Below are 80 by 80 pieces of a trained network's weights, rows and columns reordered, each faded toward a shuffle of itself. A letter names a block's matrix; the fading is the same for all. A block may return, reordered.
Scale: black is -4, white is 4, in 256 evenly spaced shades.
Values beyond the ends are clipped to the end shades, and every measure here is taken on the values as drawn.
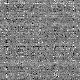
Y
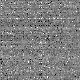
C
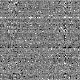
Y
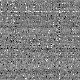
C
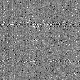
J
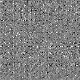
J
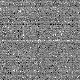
Y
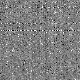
J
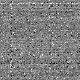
C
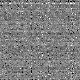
C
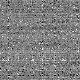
Y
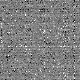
C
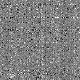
J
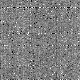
J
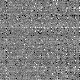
C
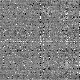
C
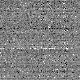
Y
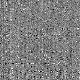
J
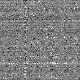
C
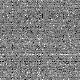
Y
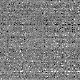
C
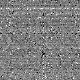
C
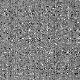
J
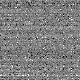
Y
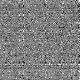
C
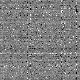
C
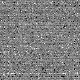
Y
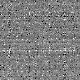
C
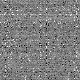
C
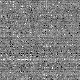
Y
